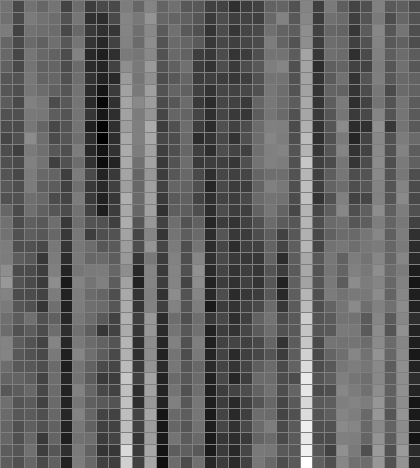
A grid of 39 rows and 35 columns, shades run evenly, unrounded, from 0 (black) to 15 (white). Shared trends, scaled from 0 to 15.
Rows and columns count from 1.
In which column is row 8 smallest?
9
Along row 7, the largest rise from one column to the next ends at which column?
11
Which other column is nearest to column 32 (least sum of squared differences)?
34
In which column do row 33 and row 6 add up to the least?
18
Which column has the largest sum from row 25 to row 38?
26
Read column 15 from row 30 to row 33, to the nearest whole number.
7 7 6 7
